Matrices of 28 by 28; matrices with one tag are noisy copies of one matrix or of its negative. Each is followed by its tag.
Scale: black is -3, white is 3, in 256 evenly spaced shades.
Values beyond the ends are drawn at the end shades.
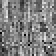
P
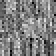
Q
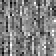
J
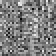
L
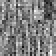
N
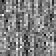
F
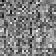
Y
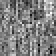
N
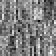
N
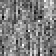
N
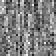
F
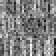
Q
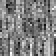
Q
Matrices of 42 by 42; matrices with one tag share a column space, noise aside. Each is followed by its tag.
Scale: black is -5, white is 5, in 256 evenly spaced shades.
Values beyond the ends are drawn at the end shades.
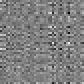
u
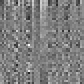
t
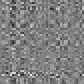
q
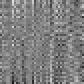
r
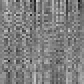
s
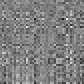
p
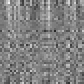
t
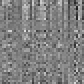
t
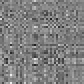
p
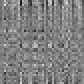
t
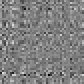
q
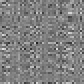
u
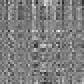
t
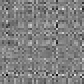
q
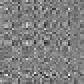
q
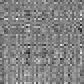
p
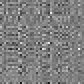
u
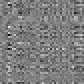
u
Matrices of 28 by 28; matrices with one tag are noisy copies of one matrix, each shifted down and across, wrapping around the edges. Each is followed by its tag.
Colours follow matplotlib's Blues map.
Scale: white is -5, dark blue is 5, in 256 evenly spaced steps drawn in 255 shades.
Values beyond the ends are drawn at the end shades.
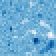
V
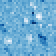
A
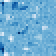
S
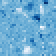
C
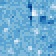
S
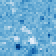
V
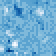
A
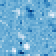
A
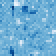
S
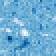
V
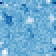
A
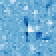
S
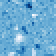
C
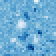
C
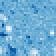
A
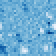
A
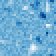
C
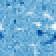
V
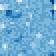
S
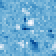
A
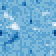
V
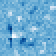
S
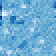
S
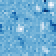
A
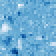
C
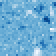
C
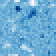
V
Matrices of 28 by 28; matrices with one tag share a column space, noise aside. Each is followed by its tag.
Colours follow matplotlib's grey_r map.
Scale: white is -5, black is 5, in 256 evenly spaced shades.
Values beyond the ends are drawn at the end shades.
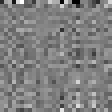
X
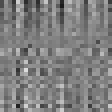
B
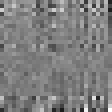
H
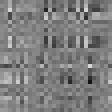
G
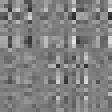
G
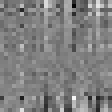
H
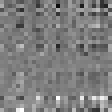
H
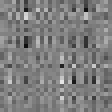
G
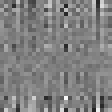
H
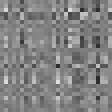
G
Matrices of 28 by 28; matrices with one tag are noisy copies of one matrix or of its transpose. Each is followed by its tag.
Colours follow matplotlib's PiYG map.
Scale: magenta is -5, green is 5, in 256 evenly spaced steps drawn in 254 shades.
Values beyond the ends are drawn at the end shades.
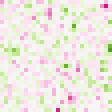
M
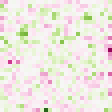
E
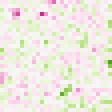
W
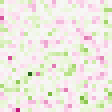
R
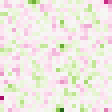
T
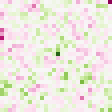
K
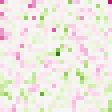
K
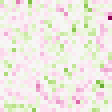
R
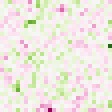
E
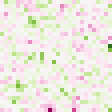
E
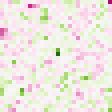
K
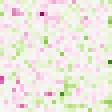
W
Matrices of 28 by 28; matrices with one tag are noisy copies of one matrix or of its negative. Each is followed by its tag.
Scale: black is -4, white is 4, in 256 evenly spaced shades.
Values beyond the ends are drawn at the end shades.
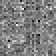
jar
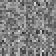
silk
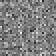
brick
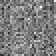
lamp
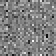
brick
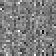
silk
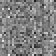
lamp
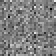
lamp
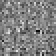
silk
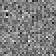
brick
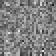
silk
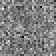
lamp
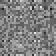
lamp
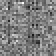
jar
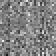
silk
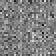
brick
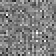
brick
